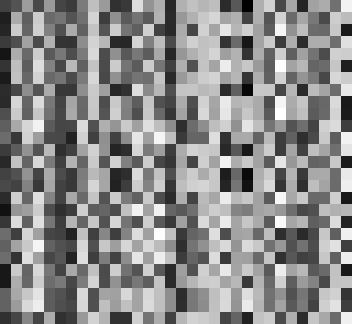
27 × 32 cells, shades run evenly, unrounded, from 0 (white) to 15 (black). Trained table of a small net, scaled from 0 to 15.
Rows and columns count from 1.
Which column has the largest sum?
1
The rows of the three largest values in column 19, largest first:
22, 12, 20
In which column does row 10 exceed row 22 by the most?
32
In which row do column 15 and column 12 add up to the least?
18
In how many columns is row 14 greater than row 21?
19
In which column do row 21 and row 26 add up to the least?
4
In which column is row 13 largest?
23
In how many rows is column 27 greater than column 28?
16
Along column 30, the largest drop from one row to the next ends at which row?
25
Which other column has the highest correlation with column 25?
13
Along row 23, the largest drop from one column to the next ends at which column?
2
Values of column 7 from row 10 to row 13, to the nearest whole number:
5 11 13 11
